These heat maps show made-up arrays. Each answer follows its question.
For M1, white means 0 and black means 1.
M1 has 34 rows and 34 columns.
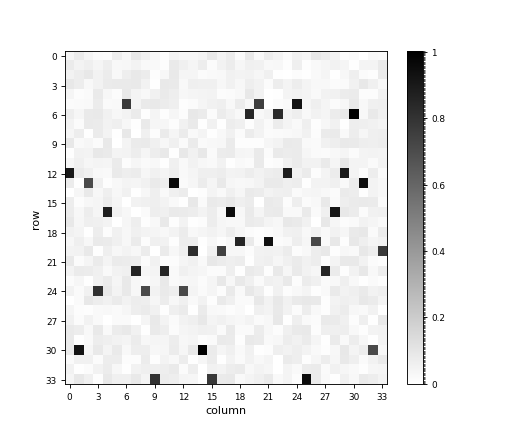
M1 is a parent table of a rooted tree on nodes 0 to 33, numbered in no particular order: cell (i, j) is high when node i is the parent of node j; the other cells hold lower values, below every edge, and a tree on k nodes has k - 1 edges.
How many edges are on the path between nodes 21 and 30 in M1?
3
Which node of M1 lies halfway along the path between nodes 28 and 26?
5
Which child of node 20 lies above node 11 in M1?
13
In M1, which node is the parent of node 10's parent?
6
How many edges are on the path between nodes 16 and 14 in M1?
5
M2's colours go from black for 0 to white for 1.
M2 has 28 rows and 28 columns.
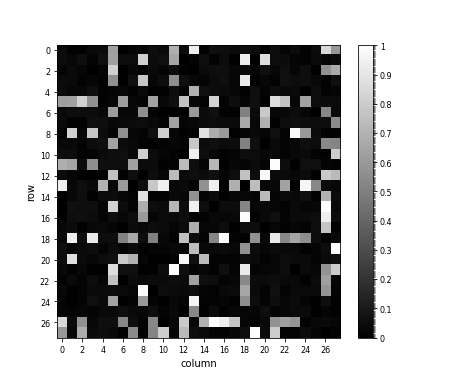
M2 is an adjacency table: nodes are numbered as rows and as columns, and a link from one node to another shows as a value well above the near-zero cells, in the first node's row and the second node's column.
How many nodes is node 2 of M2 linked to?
3
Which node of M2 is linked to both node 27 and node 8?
node 10
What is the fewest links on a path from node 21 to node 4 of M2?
4
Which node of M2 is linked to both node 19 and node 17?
node 13
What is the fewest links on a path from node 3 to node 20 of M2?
3
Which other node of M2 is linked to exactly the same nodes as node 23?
node 16
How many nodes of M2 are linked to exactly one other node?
2
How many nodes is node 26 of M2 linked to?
12
